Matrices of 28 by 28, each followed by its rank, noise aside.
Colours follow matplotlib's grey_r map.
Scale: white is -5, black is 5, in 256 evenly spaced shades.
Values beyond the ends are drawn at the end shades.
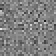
four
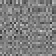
three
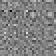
four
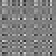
one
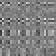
one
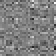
three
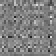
three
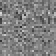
five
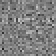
five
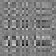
one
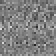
five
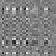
one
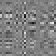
two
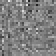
five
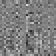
four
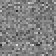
five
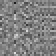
five
